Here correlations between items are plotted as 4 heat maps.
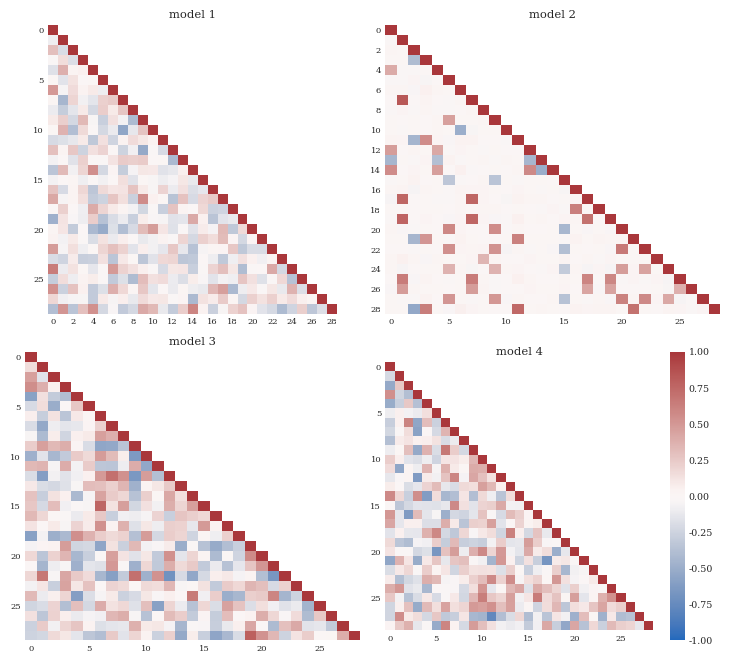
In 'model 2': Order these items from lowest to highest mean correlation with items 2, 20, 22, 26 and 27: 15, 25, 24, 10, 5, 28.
15, 28, 10, 25, 24, 5
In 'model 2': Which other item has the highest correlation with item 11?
28
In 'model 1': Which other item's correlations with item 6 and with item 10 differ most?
7
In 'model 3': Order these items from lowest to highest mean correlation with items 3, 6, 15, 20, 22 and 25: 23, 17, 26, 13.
13, 26, 23, 17
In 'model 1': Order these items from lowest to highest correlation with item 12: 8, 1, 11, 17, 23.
17, 11, 8, 1, 23
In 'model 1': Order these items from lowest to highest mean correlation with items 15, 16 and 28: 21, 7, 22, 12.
12, 22, 7, 21
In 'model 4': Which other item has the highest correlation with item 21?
12
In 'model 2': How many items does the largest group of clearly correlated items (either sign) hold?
7
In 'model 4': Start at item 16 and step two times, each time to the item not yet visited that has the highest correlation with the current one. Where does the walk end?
10
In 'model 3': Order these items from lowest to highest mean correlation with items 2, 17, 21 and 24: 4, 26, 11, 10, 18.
4, 18, 11, 10, 26
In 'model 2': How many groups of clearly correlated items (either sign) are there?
7
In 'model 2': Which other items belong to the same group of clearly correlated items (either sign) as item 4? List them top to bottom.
0, 12, 13, 14
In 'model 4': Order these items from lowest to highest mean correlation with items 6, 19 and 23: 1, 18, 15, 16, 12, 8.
1, 8, 16, 18, 15, 12
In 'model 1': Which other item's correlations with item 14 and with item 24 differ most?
0
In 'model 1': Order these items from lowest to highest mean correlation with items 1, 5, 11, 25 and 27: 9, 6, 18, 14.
6, 14, 18, 9
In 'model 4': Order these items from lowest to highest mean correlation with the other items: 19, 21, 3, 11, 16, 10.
3, 19, 21, 16, 11, 10
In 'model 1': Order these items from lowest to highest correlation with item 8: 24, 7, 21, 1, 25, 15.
25, 1, 15, 21, 24, 7
